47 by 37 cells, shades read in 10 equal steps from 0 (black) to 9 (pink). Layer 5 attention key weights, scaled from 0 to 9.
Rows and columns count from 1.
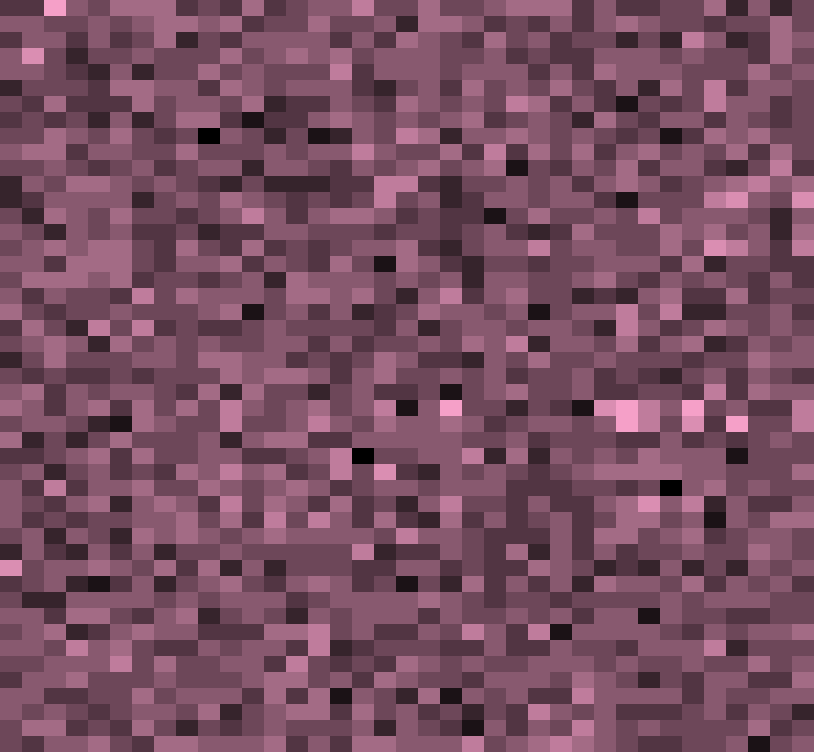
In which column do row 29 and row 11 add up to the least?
34
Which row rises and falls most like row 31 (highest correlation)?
24
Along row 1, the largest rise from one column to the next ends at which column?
3
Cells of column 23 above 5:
3
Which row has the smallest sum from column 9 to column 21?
12
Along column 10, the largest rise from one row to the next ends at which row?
10
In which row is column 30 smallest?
39
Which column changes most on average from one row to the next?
11
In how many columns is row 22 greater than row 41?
15
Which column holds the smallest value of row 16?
21
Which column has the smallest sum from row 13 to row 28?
22
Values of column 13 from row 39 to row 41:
4 6 5
